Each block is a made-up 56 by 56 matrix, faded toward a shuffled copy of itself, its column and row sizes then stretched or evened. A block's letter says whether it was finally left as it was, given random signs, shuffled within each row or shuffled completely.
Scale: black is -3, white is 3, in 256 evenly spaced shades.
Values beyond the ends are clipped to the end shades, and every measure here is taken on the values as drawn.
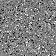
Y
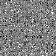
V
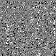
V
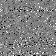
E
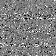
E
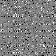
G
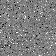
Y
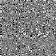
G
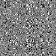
G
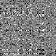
G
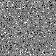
E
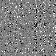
V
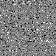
E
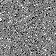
Y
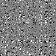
V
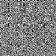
G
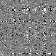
G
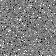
Y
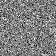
Y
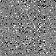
G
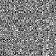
G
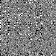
V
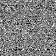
E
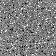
Y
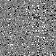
V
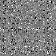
G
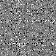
V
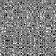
G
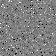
Y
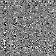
V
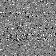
E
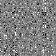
G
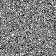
Y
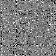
V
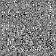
V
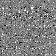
E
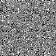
V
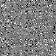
V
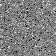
Y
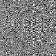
G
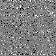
V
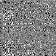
V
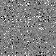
V
